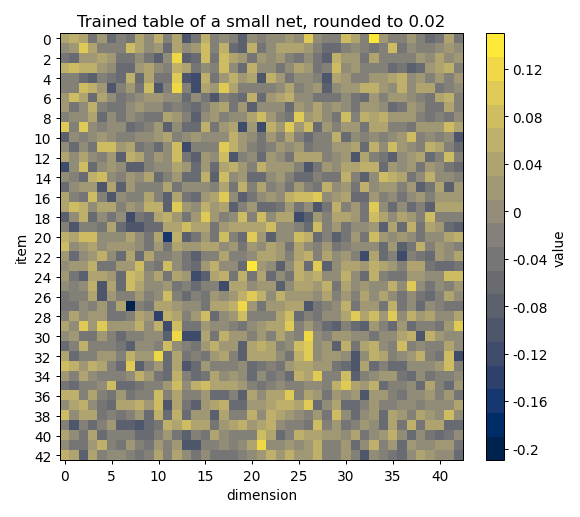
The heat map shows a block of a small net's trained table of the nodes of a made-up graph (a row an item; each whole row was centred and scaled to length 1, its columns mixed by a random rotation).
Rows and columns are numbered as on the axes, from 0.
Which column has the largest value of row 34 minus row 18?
25
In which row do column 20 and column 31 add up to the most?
23
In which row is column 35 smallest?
12
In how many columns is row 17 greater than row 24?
19
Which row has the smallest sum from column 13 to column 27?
14
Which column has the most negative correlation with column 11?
0
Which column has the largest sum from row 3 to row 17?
17
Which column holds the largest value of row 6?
1
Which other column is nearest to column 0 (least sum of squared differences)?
41
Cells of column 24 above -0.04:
34
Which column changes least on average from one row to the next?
9
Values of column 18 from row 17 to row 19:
-0.08 0 0.04
